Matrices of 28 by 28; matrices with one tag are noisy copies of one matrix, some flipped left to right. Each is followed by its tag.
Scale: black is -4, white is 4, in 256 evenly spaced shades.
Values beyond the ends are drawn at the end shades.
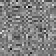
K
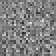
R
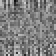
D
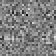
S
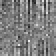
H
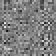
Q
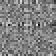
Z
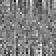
D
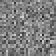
R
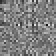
Z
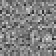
S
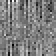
H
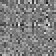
Z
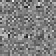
K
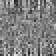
D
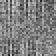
H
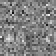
S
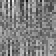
H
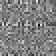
Z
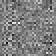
Q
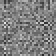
Q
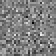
R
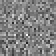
R
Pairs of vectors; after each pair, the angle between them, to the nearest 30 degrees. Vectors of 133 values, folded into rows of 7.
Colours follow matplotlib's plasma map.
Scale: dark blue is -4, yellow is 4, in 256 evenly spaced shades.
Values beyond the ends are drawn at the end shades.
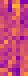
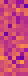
90 degrees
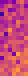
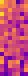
120 degrees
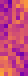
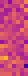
60 degrees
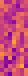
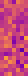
120 degrees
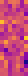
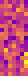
150 degrees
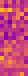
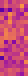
150 degrees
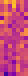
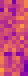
90 degrees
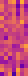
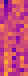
90 degrees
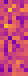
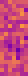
90 degrees
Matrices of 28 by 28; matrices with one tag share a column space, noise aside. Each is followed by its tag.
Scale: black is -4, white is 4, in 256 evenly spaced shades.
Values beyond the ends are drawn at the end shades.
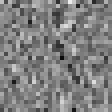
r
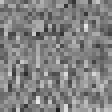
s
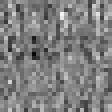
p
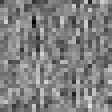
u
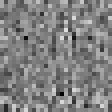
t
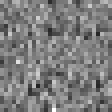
s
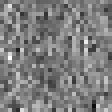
p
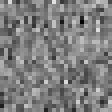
u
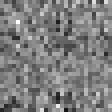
t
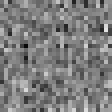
s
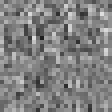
p
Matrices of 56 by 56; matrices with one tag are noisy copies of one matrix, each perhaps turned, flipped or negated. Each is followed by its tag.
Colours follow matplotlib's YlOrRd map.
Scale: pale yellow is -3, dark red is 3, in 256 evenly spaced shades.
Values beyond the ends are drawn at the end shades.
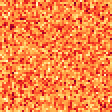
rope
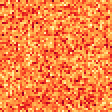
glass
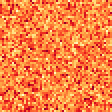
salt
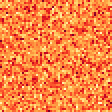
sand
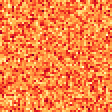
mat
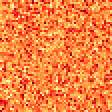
rope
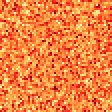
rope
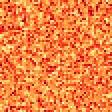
mat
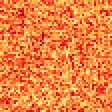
glass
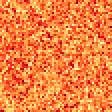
glass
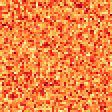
rope
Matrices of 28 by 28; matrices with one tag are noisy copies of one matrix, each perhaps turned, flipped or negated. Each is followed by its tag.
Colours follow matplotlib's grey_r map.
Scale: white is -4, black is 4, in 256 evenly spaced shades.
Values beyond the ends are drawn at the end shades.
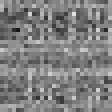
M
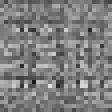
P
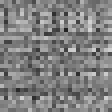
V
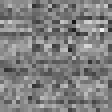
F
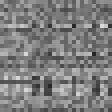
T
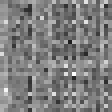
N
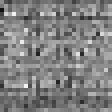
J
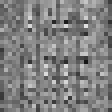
P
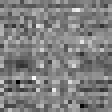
F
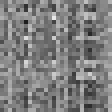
T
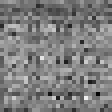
J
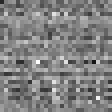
V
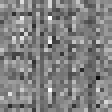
V
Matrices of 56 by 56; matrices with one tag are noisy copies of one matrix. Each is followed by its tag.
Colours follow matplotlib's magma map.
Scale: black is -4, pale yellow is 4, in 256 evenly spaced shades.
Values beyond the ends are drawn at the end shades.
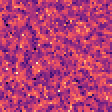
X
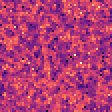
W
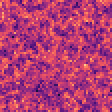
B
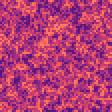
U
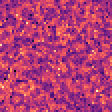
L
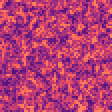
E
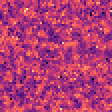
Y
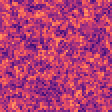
B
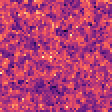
B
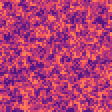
E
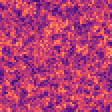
U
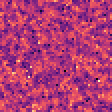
X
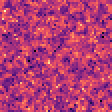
E
